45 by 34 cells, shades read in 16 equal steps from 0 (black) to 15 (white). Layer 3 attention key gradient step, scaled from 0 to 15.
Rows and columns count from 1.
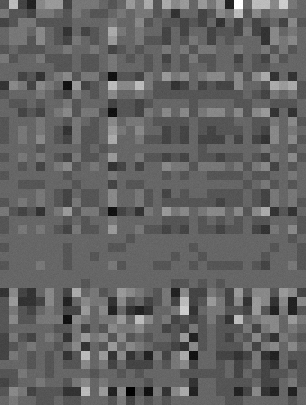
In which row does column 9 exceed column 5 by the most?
33
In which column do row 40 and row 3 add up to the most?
10
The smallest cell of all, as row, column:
44, 15
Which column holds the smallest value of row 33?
20
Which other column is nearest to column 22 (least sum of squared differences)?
28
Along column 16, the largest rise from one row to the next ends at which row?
36
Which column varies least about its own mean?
18
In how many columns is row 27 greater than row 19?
9
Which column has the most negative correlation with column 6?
4
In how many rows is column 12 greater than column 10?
14
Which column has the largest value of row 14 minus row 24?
13
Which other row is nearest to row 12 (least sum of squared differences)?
21
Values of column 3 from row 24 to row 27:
4 6 7 6
